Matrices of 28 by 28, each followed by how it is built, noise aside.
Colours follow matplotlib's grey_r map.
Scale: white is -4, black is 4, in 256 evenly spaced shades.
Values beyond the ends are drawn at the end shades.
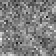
smooth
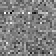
uneven rows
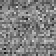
blocks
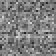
repeating columns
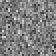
noise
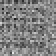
blocks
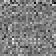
low rank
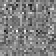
low rank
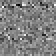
uneven rows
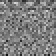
repeating columns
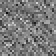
Toeplitz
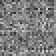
blocks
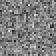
noise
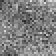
smooth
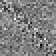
banded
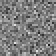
noise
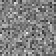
noise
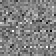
uneven rows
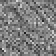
Toeplitz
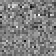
uneven rows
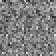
repeating columns
